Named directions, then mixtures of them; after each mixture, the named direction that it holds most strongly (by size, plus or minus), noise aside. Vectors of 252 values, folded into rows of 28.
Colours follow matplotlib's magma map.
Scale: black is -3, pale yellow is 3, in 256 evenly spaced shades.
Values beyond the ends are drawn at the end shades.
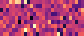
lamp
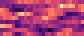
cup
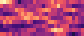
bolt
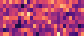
lamp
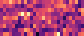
lamp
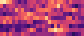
bolt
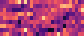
cup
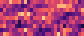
cup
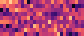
lamp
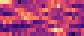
bolt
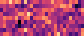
lamp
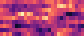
cup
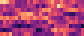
bolt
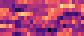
cup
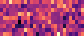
lamp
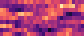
cup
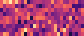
lamp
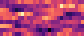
cup
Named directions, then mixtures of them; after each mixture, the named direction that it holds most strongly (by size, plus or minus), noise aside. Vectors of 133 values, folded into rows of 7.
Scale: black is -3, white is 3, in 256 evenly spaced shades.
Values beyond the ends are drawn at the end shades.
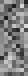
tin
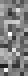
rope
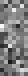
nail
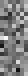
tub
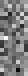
tub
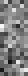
nail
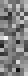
tub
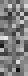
tub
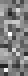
rope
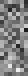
tin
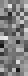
tub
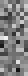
tub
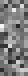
nail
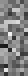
rope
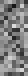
tin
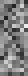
tin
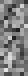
tin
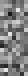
rope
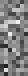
rope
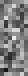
tin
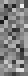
tin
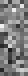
nail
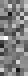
tub
